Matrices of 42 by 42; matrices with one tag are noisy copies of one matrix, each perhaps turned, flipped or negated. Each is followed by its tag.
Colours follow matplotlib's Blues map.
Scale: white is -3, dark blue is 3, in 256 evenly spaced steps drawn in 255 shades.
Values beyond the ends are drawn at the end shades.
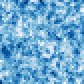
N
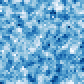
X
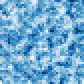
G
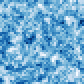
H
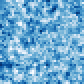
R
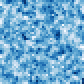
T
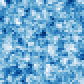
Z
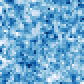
N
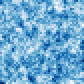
X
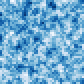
X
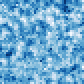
R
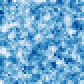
X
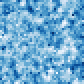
R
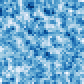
G
